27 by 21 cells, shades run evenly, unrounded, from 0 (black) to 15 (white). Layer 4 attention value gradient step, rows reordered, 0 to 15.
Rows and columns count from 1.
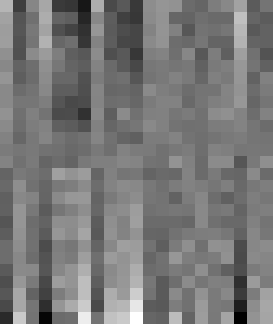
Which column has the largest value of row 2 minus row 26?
19
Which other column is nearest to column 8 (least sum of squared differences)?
13
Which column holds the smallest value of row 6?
11
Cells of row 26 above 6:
15
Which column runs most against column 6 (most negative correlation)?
8
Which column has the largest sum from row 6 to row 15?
1
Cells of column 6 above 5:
23
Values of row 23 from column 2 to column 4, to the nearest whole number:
8 8 5
